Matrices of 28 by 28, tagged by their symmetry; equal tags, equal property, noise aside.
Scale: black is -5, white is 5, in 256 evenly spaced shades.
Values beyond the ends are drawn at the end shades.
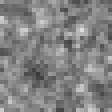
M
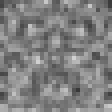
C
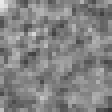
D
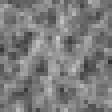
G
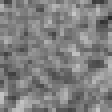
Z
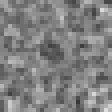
D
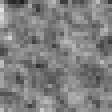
Z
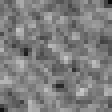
M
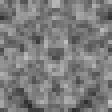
C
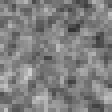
Z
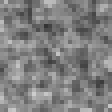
M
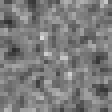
G
